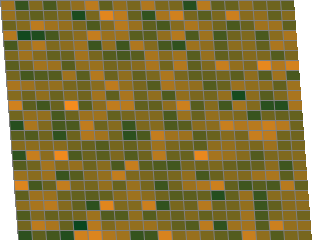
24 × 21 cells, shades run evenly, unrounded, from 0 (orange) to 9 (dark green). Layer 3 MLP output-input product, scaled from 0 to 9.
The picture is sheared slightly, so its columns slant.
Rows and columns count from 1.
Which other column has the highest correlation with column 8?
17
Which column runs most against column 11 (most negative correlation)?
9
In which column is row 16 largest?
1
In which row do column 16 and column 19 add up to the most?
11
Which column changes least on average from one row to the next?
18
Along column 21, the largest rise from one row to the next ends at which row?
8
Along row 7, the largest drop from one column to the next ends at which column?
19
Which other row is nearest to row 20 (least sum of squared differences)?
22
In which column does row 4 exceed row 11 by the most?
5
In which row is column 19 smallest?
7
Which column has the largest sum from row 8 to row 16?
10
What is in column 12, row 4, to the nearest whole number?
4
